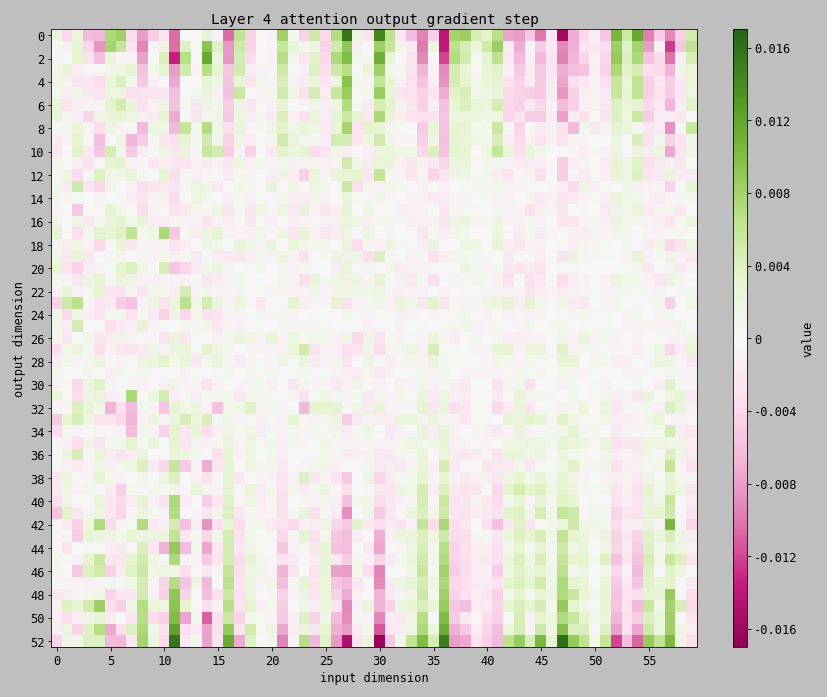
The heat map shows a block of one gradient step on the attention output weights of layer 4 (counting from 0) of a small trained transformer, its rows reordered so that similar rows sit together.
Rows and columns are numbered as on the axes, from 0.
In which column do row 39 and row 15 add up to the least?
2
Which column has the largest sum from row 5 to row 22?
27
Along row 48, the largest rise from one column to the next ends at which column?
11
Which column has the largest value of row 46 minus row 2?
36
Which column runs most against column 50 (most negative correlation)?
59
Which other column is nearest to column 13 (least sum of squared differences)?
20
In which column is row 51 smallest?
30
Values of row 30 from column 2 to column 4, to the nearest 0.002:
-0.004 0.002 0.004
